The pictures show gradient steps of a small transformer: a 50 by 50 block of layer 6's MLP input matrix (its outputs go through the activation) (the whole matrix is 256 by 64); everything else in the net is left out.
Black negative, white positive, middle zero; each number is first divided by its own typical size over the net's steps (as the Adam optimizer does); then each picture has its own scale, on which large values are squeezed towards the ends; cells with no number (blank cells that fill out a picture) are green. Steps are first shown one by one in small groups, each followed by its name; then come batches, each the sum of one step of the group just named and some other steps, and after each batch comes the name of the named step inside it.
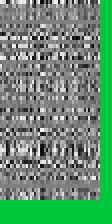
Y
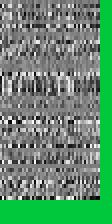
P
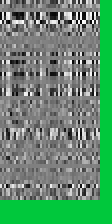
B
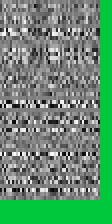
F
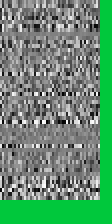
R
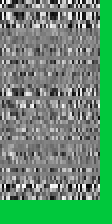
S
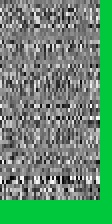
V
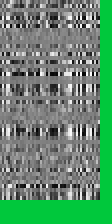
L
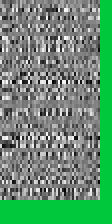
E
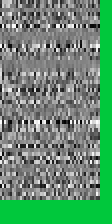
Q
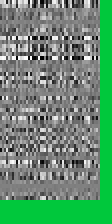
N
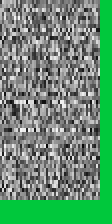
F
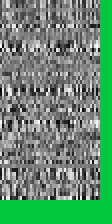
Q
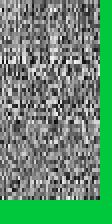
P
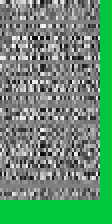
Y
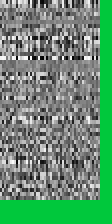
N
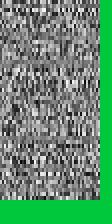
P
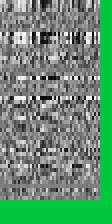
Y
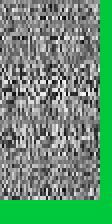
E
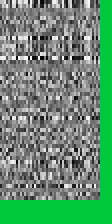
N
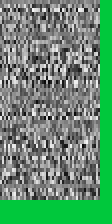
V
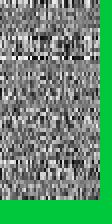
N
